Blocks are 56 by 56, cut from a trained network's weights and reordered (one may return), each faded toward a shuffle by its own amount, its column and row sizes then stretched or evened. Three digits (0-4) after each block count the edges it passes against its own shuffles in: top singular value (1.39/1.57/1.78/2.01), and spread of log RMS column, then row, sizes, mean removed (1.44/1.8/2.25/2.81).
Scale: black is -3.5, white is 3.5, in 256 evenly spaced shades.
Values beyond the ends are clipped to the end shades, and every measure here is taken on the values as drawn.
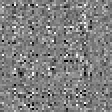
1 4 3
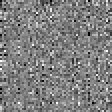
2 3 1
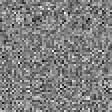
3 0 2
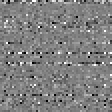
2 1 4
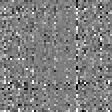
2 4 3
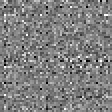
3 2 3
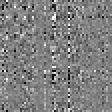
3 4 2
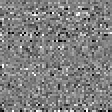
0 1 4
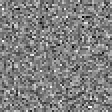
1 0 1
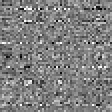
3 2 3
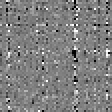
1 4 2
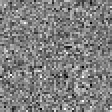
1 1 1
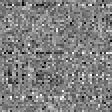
4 1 2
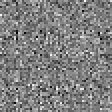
1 1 2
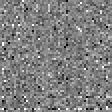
2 2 0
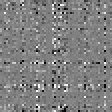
2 4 4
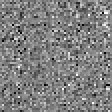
0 3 2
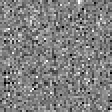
2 1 0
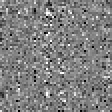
1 3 1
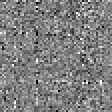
2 2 2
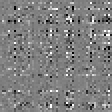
2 4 4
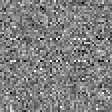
4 1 1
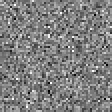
0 0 1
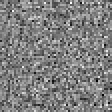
2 0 1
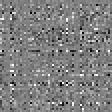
0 4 4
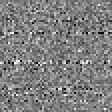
2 0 3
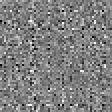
1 3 2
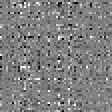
2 4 4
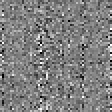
2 4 1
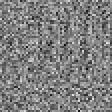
3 0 1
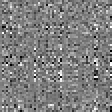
3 4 3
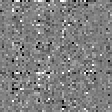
3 3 2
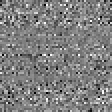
1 2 4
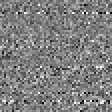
2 0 3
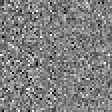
0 3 0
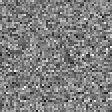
1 0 2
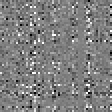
0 4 3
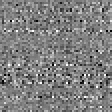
2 1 4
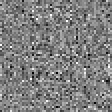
2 3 1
